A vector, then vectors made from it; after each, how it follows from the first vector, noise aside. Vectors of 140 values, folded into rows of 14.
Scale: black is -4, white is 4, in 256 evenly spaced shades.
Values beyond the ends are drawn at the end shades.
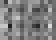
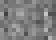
reversed, negated, shrunk.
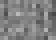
reversed, negated, shrunk.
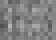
negated, shrunk.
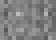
reversed, negated, shrunk.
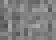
negated, shrunk.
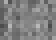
negated, shrunk.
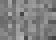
wrapped around, shrunk.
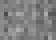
reversed, negated, shrunk.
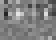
reversed, negated, partly zeroed.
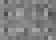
reversed, negated, shrunk.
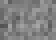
negated, shrunk.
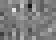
wrapped around, partly zeroed.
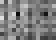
wrapped around.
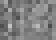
negated, shrunk.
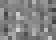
reversed, negated, partly zeroed.
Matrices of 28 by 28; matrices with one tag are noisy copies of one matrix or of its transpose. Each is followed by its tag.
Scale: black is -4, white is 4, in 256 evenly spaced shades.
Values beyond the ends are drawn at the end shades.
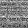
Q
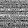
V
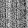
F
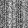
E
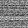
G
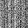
V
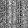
E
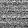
Q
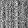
Q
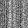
E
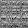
Q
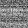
E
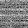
V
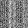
E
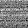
V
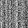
Q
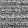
Q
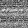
E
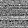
G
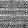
V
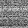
F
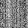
F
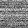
V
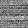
G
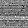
G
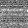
E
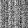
V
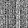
G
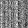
Q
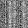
E
